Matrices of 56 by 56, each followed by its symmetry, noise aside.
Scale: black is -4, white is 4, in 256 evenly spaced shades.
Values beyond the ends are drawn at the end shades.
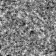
symmetric across the other diagonal.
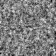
no symmetry.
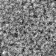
symmetric.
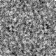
same after a half turn.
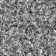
no symmetry.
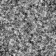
same after a half turn.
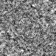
same after a half turn.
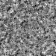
symmetric.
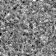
antisymmetric.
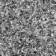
antisymmetric.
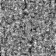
same after a half turn.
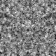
mirrored left to right.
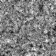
antisymmetric.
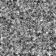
antisymmetric.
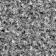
antisymmetric.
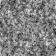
same after a half turn.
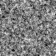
no symmetry.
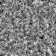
no symmetry.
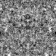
mirrored left to right.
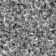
antisymmetric.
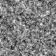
antisymmetric.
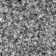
antisymmetric.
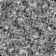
same after a half turn.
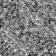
symmetric across the other diagonal.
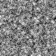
symmetric across the other diagonal.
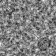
symmetric.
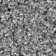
no symmetry.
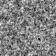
symmetric.
